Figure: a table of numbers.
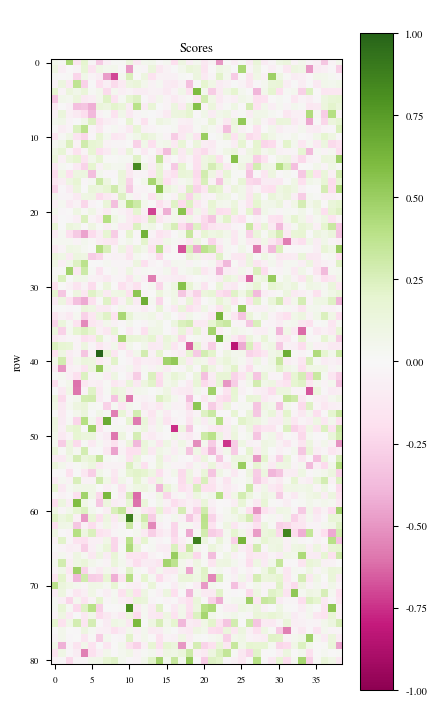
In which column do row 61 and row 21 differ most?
10
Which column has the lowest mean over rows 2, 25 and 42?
27
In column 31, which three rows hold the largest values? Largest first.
63, 39, 45
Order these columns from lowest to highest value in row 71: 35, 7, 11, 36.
11, 7, 35, 36
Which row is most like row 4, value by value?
46
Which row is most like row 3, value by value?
68
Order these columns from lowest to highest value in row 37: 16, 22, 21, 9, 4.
4, 21, 16, 9, 22
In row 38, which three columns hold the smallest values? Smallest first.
24, 18, 25
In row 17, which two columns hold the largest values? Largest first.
14, 38
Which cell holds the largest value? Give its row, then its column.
39, 6
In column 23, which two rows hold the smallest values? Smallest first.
51, 43
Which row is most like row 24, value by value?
76
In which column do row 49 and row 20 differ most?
16
